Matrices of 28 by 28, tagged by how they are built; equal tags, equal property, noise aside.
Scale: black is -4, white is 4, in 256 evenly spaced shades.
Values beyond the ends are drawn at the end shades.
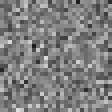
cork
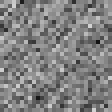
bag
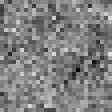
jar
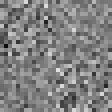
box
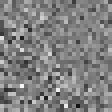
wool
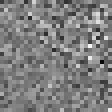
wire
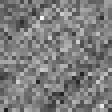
bag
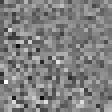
wool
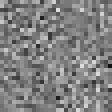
box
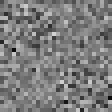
box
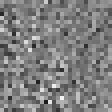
wool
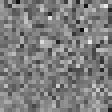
wire
